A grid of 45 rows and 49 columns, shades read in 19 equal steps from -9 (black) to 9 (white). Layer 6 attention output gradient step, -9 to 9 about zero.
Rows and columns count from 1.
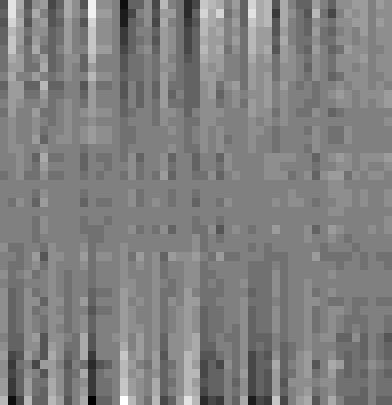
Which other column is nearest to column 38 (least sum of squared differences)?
23
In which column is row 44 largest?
16
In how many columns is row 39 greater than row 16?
17
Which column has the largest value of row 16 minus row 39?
12
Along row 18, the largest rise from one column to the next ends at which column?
6
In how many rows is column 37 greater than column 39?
16
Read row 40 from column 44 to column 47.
-2 -1 -2 0
